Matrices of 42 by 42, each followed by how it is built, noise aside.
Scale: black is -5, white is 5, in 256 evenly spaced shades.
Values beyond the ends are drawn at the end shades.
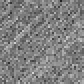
Hankel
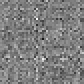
low rank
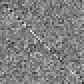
diagonal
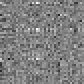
low rank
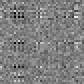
low rank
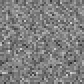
repeating columns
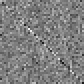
diagonal
